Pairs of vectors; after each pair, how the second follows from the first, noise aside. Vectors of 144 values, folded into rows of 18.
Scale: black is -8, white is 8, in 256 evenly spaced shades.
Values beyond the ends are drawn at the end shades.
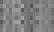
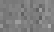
wrapped around, negated, partly zeroed.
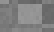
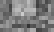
wrapped around, scaled up.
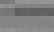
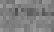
partly zeroed.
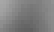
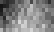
negated, scaled up.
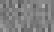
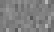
wrapped around, negated, partly zeroed.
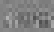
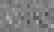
partly zeroed.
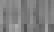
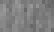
wrapped around, negated, shrunk.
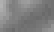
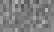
shuffled.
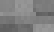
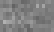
wrapped around, negated, partly zeroed.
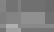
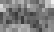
wrapped around, scaled up.
